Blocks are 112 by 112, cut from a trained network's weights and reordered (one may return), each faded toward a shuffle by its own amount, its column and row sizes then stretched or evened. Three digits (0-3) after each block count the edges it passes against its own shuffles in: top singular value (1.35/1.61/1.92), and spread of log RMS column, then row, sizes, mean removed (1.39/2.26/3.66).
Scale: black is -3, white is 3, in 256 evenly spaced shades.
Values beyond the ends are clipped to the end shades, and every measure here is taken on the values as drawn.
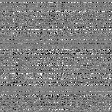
2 1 3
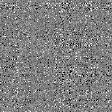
0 2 2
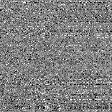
3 0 2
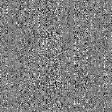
2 3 1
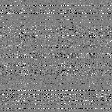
2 1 3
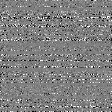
0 1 3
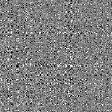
3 2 2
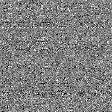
1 1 2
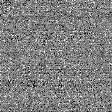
1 1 1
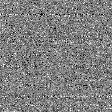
0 0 2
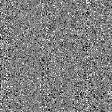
1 2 1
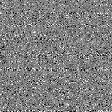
3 0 2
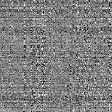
3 2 0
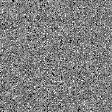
0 2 0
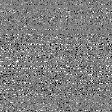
2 1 3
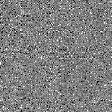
3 1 1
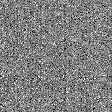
1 0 1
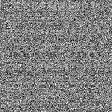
3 0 0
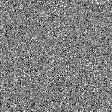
0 0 1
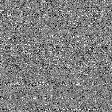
1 0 2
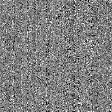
1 2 0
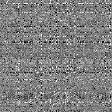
3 2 2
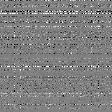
3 1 3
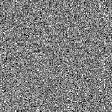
1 1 0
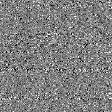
1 0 2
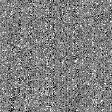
1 2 0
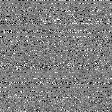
0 0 3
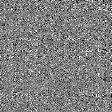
0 1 2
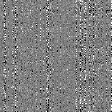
1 3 1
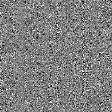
0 2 0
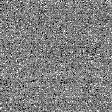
0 1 0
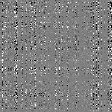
1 3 2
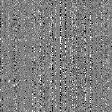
2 3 1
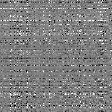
3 2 3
